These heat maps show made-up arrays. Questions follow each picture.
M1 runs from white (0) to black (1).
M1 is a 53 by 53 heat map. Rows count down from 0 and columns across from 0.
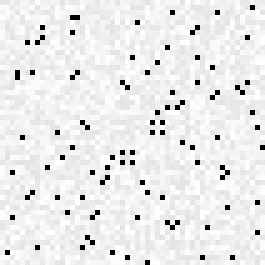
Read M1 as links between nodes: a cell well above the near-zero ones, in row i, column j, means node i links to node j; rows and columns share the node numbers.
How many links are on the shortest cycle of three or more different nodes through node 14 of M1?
3
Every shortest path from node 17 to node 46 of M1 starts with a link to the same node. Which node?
node 25
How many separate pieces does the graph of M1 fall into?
12
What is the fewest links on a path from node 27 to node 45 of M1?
4
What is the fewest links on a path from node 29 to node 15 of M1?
2
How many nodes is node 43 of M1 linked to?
3
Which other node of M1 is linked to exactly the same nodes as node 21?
node 44
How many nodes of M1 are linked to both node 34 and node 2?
0
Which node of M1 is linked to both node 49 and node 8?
node 7
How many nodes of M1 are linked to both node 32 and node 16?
2
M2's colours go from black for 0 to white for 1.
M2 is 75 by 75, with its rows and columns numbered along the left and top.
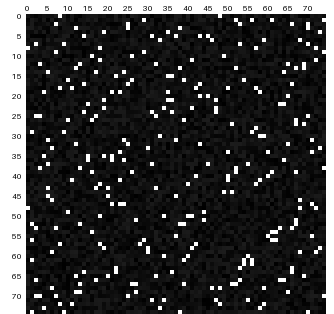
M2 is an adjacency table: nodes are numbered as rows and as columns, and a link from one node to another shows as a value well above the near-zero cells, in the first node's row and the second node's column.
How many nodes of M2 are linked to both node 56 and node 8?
0
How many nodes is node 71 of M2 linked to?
4
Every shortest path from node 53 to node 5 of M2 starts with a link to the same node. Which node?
node 66
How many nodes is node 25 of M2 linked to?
5
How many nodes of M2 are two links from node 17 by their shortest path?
10
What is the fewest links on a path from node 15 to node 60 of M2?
5
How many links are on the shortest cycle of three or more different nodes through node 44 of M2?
6
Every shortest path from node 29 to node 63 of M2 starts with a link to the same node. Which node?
node 9
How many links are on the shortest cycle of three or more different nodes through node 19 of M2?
3
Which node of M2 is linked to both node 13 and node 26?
node 67
